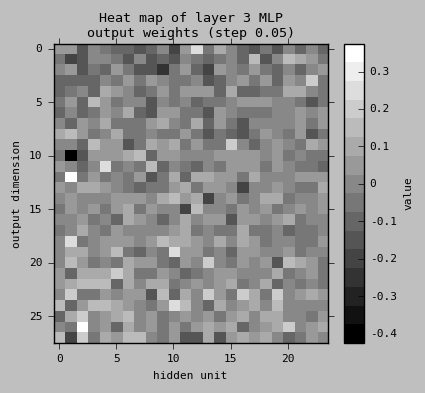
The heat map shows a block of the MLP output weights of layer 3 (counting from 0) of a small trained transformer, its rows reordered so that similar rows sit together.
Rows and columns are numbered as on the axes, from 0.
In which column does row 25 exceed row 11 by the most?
2
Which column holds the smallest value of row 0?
10
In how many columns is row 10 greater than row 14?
8
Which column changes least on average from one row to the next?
23
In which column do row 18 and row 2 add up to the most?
1
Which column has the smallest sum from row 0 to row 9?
13
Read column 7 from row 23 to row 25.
0.05 0 0
